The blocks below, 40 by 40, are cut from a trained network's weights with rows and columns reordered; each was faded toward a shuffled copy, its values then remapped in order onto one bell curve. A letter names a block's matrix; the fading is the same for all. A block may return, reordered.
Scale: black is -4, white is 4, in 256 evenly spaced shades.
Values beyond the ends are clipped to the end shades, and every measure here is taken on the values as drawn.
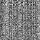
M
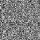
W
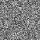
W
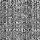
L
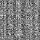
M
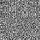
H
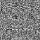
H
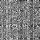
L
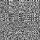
H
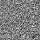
W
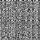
M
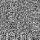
H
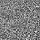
W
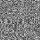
H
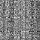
M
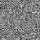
H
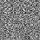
H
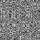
H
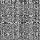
M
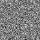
W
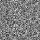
W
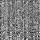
M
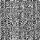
L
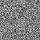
W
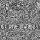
H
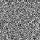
W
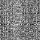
M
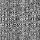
M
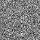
W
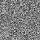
W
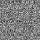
H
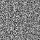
W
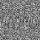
H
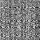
M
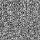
H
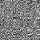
H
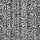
L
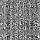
M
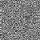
H
